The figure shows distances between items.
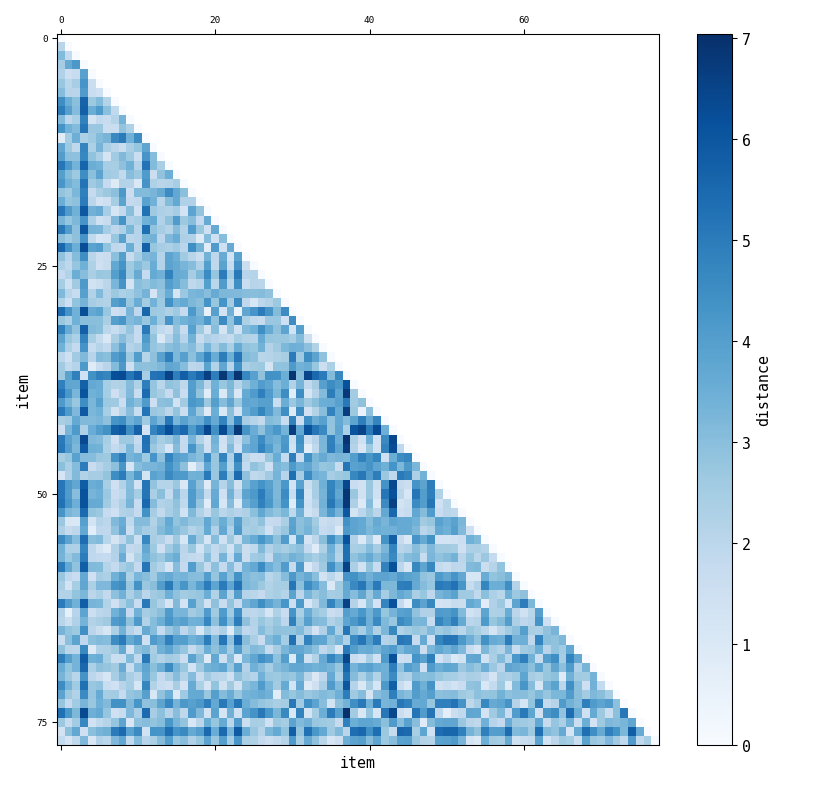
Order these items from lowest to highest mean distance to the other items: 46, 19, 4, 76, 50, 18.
4, 18, 19, 50, 46, 76
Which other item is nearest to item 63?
1
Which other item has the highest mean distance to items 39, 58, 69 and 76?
37
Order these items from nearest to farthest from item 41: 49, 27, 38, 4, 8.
49, 8, 38, 4, 27
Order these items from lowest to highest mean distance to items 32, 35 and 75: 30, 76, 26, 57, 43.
57, 26, 30, 76, 43
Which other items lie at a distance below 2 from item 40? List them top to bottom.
8, 12, 15, 28, 72
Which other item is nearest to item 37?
3
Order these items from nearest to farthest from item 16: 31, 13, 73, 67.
13, 67, 31, 73
